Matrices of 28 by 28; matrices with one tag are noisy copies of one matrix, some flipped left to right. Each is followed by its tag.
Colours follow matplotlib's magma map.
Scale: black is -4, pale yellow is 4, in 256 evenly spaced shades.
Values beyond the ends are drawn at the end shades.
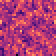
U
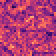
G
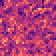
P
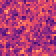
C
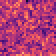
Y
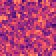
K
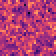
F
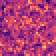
G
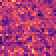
C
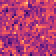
F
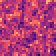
U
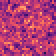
G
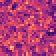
G
